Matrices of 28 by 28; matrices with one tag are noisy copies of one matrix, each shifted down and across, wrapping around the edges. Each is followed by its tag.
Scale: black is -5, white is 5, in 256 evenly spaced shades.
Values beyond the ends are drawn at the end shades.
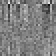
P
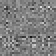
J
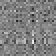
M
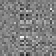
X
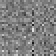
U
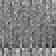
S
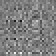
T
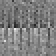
S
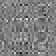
T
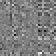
X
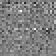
J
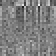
P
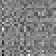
U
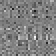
M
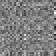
U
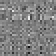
M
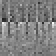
S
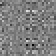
X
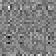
M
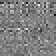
J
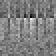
S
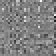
U
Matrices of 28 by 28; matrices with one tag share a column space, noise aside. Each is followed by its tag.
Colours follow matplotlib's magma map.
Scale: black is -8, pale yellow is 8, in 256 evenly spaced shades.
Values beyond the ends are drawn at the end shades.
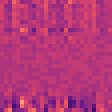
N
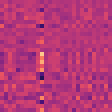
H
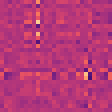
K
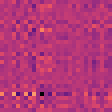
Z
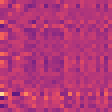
Z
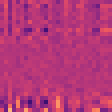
N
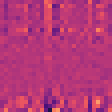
N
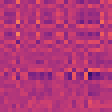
K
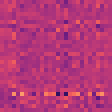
Z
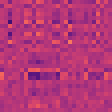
K
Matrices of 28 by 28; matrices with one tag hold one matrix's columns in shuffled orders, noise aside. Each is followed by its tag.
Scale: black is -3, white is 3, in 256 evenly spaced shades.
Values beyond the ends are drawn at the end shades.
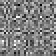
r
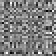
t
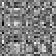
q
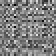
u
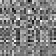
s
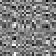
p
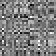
r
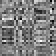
s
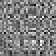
r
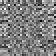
u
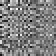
u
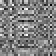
u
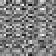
u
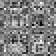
q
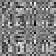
q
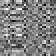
u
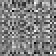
t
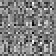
q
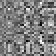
q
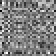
t
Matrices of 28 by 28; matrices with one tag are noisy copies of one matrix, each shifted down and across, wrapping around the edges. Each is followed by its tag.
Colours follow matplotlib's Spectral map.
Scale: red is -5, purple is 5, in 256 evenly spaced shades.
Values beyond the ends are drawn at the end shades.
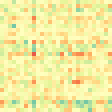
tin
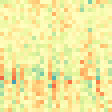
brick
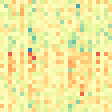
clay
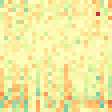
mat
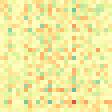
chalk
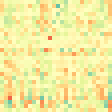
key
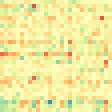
tin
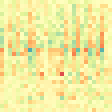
mat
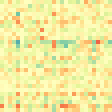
tin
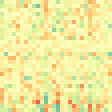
key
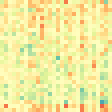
clay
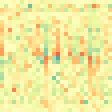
key
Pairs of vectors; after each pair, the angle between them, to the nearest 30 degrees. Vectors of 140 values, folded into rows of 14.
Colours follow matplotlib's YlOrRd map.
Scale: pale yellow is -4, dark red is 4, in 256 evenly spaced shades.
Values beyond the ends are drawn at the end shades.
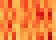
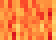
30 degrees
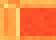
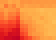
120 degrees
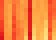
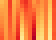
90 degrees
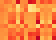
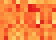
150 degrees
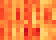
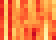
60 degrees
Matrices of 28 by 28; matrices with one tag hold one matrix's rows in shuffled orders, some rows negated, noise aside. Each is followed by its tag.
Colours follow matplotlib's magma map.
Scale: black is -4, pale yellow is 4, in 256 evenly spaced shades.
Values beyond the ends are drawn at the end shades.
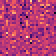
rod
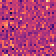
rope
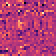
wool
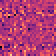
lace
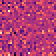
lace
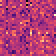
rod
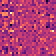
rope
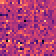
wool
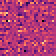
wool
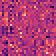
rope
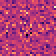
rod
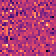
rope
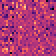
rope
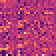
wool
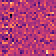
rope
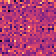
lace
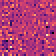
rope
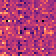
wool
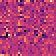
wool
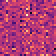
rod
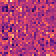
rope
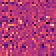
rope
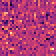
rope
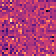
rope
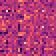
wool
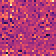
rope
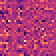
wool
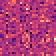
rod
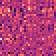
lace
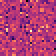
rod
